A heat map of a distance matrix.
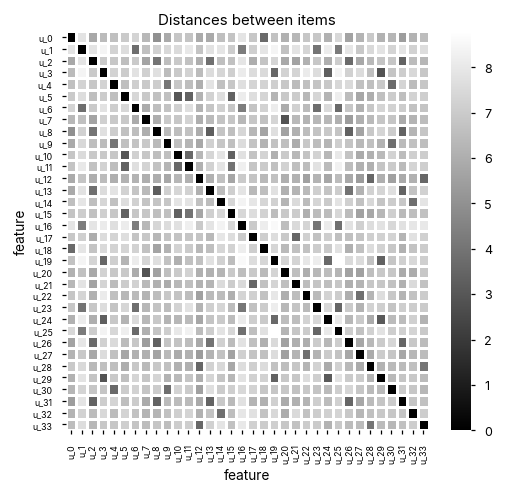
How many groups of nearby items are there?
11
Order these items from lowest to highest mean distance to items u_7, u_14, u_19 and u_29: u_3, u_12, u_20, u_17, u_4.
u_3, u_20, u_12, u_4, u_17
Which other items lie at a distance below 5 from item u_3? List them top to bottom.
u_19, u_24, u_29
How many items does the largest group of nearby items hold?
5
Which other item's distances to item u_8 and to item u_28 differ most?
u_13
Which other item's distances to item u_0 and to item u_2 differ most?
u_18
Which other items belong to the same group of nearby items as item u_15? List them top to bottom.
u_5, u_10, u_11
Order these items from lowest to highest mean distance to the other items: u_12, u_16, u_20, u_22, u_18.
u_12, u_20, u_22, u_18, u_16
